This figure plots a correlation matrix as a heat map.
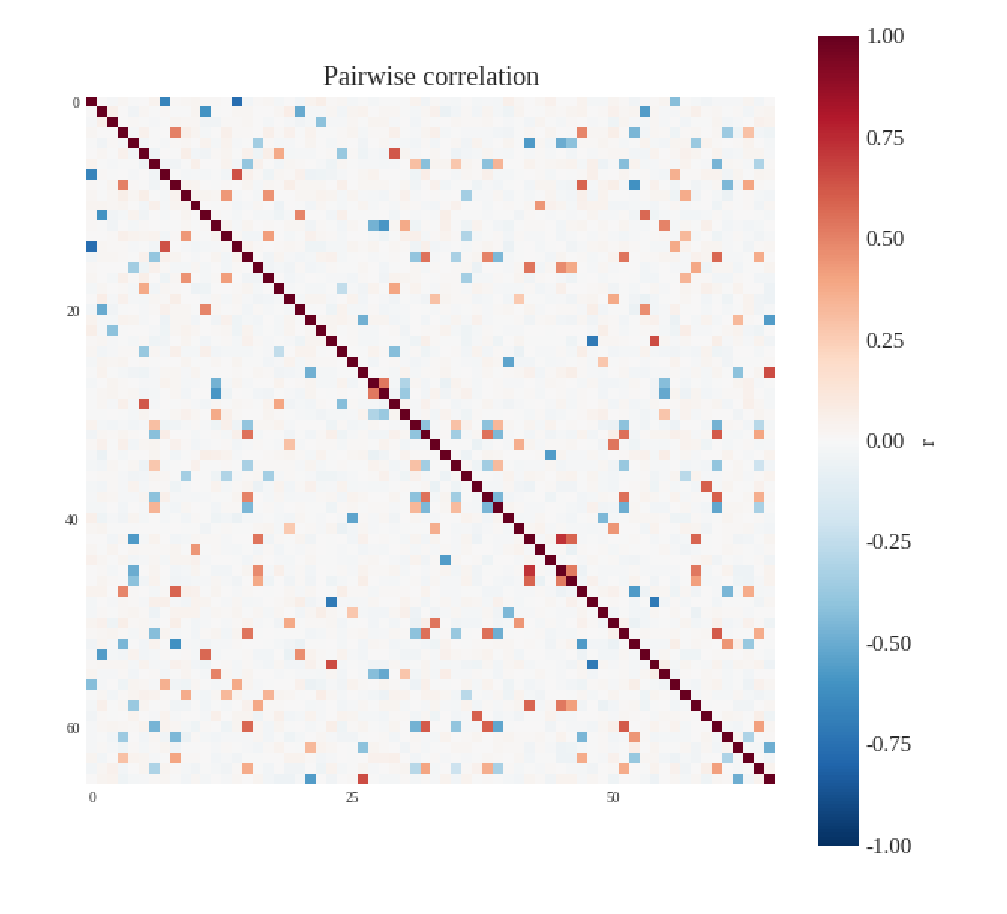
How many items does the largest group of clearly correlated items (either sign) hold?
10
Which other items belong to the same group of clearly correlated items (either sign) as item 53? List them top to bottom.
1, 11, 20
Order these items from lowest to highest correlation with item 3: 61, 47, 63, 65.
61, 65, 63, 47
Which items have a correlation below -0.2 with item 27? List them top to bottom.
12, 30, 55
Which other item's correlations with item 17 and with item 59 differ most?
37
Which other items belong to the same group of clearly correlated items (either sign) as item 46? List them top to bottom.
4, 16, 42, 45, 58
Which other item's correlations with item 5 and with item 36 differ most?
29
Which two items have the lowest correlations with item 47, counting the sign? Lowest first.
52, 61
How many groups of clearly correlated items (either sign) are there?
16
